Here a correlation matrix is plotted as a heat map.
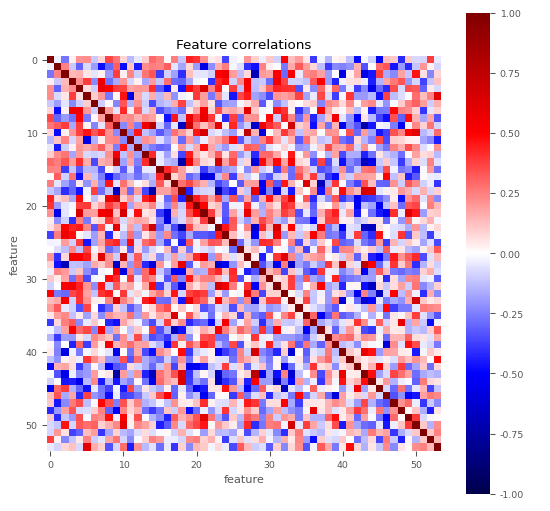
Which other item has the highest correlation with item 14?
9
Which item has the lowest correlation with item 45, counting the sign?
32
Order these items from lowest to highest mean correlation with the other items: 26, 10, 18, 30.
18, 26, 30, 10
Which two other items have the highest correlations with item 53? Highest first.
5, 41
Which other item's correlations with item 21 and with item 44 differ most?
4
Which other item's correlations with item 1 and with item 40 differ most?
28
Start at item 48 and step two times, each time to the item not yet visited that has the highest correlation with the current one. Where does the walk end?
24
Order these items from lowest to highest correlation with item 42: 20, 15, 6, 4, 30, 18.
20, 4, 30, 15, 6, 18
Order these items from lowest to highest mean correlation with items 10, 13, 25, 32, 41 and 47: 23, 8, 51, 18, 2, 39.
51, 18, 2, 23, 39, 8
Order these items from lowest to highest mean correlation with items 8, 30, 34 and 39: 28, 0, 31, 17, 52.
31, 28, 52, 0, 17
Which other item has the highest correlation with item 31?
23
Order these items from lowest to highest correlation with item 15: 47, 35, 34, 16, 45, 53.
53, 45, 47, 35, 34, 16
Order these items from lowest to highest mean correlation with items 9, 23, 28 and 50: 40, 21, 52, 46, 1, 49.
40, 46, 1, 52, 49, 21
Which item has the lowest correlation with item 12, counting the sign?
1
